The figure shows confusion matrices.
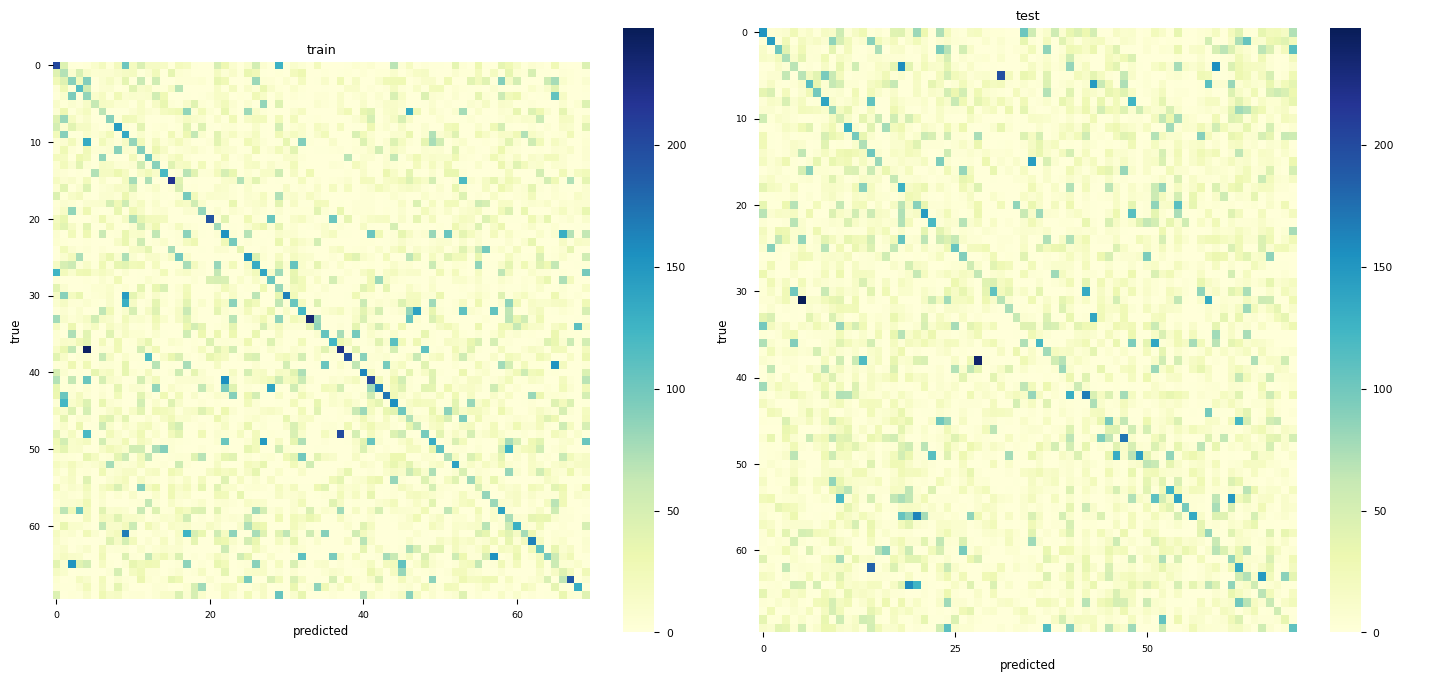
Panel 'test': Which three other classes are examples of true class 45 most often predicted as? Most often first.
62, 23, 24
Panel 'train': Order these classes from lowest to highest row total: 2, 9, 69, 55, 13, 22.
13, 69, 55, 9, 2, 22
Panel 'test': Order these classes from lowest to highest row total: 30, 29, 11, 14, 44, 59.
44, 29, 59, 14, 11, 30
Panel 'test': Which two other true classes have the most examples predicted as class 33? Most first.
20, 43
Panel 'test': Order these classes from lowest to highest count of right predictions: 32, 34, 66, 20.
34, 66, 32, 20
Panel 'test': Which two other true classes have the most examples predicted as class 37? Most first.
69, 2
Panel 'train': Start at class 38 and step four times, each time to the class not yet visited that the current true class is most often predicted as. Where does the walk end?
53
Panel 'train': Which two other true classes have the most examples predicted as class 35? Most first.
39, 61
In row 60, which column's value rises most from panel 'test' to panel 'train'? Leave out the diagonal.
25
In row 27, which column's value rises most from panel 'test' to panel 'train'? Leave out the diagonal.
0
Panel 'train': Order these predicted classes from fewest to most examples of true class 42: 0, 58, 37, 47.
47, 58, 0, 37
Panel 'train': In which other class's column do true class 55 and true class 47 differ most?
11
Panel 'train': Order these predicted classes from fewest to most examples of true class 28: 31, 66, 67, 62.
62, 67, 31, 66
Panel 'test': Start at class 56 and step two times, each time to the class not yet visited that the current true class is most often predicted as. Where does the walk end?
54
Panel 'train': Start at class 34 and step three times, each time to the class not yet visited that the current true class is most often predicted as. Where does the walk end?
2
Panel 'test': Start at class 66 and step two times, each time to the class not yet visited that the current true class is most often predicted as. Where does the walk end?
14
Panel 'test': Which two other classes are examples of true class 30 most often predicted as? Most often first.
42, 4
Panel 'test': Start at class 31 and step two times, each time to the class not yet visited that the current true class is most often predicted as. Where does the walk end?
8
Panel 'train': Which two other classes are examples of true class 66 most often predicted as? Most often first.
45, 8
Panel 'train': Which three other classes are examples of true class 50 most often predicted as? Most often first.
59, 14, 13
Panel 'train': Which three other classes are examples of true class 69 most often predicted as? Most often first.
29, 46, 40
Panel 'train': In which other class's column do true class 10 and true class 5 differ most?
4
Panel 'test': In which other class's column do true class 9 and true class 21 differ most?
48
